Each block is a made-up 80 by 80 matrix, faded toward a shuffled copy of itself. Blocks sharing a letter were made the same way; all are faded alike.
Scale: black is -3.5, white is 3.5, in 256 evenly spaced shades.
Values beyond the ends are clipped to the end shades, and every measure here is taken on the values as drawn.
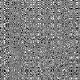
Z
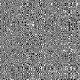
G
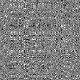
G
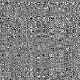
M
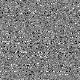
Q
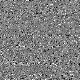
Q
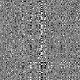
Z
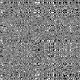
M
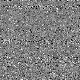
Q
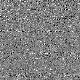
Q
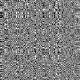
Z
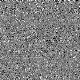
Q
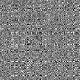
M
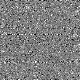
Q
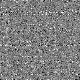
Q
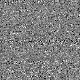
Q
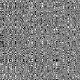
Z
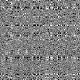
M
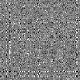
Z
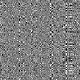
Z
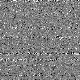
Q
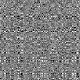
M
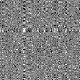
G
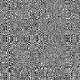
Z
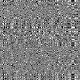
M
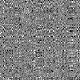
G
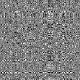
M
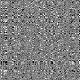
G
